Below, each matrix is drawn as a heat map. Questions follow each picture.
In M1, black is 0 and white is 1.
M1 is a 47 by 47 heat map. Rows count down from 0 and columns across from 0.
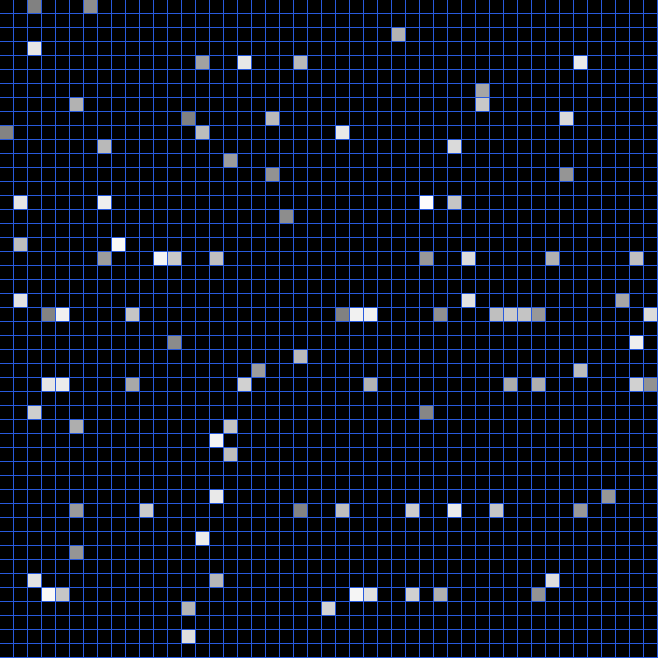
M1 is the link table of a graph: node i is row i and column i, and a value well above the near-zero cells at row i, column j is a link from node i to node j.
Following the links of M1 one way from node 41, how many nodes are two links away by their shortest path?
3
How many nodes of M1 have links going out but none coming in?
3
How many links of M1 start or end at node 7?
5
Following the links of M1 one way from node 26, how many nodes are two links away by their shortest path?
9
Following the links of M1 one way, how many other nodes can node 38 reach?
8
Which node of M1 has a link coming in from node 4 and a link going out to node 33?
node 21
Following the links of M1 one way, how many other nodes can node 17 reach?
5
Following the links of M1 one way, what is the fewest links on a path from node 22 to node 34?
4
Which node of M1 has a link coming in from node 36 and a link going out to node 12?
node 24
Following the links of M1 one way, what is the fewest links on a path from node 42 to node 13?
4
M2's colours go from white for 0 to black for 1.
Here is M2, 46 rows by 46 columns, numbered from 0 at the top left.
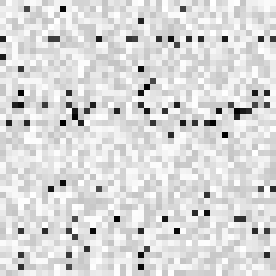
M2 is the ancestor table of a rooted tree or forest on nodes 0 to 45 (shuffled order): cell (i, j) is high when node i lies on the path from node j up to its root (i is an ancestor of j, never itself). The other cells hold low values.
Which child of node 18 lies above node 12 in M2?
36
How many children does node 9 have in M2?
1
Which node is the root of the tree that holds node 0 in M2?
6
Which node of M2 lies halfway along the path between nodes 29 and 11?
15
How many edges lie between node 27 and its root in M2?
2
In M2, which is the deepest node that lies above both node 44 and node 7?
38
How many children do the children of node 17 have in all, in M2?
2
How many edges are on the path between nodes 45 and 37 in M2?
4
